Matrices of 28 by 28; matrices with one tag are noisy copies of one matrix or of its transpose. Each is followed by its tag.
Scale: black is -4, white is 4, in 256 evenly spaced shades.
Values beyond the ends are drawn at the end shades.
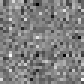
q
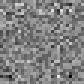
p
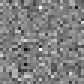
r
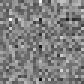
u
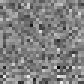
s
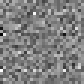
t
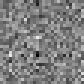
q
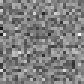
t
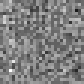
p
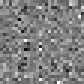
r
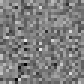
r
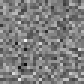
r
